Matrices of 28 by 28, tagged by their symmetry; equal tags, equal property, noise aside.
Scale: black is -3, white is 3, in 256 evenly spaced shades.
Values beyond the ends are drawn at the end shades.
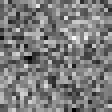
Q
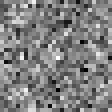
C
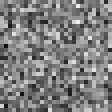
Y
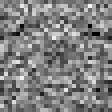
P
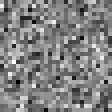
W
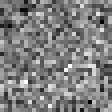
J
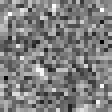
Q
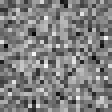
J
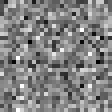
P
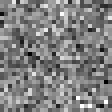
Y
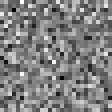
Y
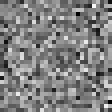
C
